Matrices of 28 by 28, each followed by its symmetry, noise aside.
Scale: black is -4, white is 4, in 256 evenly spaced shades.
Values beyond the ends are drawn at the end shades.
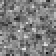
same after a half turn.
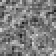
symmetric.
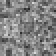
mirrored top to bottom.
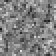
same after a half turn.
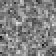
symmetric.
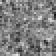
antisymmetric.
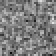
no symmetry.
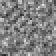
symmetric.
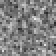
no symmetry.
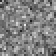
symmetric.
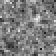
symmetric across the other diagonal.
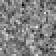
no symmetry.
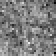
antisymmetric.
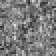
same after a half turn.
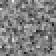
symmetric.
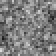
same after a half turn.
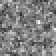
no symmetry.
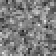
symmetric across the other diagonal.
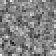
symmetric across the other diagonal.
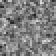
no symmetry.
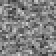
same after a half turn.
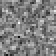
antisymmetric.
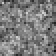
symmetric across the other diagonal.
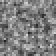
antisymmetric.
